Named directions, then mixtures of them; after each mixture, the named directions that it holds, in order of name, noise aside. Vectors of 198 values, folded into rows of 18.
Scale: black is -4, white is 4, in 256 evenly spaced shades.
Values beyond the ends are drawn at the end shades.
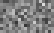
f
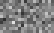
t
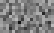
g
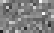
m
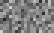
g, m, t.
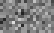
t.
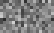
t.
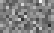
f, g, m.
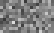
t.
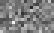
t.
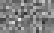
f, m, t.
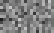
f, t.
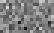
g, m.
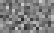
f, g, m.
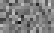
f, g, t.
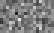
f, m, t.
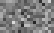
f, t.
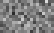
f, g.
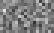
f.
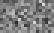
f.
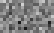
g, m.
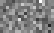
f, m.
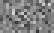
f, g.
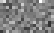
g, m.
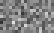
t.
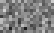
f, g, t.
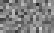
f, g, t.
